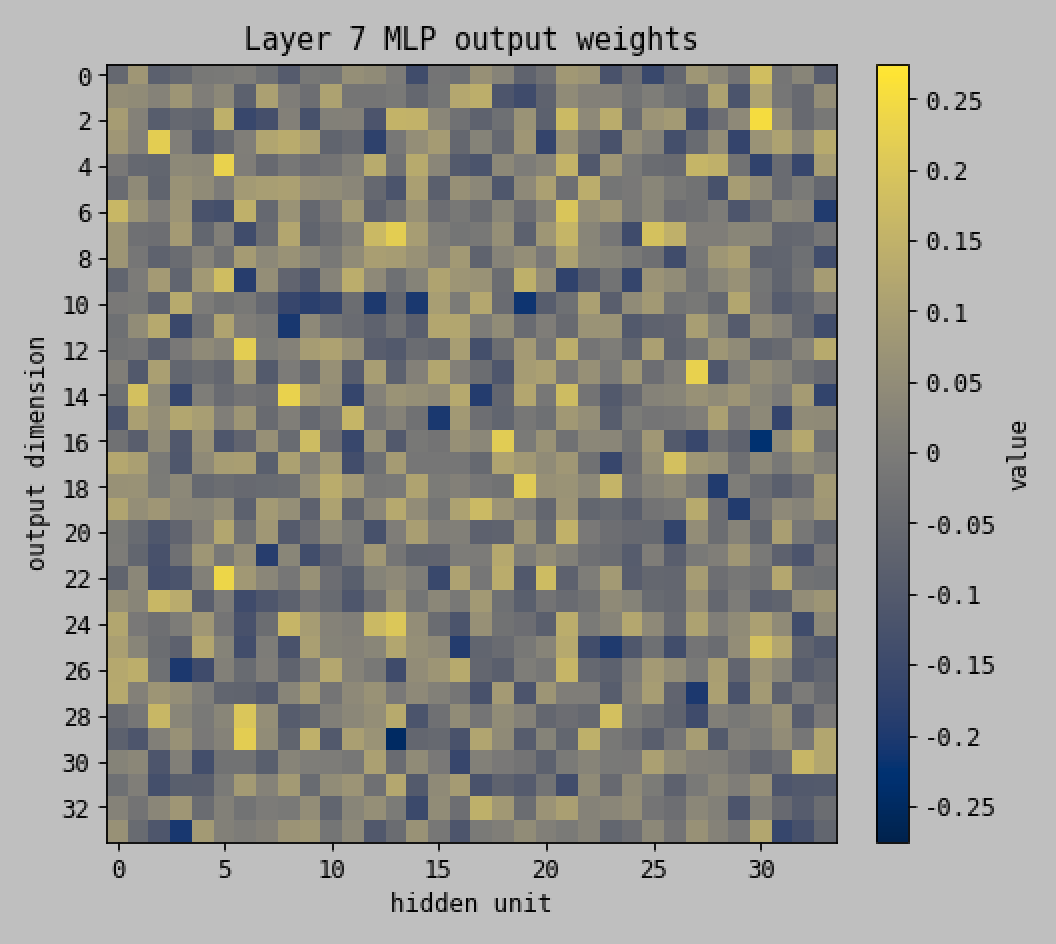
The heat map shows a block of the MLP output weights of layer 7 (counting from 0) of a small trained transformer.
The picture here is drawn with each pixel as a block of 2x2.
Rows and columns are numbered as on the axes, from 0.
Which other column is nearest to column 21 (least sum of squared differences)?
0
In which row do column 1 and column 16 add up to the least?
29
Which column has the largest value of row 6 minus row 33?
3
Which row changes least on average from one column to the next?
8
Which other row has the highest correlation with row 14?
17
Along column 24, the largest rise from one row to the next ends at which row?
10
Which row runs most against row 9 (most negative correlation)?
6
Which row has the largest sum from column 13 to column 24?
18
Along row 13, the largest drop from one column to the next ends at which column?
28
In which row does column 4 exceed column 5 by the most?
16
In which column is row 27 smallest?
27
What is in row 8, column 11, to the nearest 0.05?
0.05
